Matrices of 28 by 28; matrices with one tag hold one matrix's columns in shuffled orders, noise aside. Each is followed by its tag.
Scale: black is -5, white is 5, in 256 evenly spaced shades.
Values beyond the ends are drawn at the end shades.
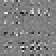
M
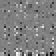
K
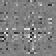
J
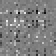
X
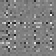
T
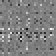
J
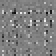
X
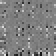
K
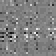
J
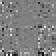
K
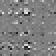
M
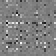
T
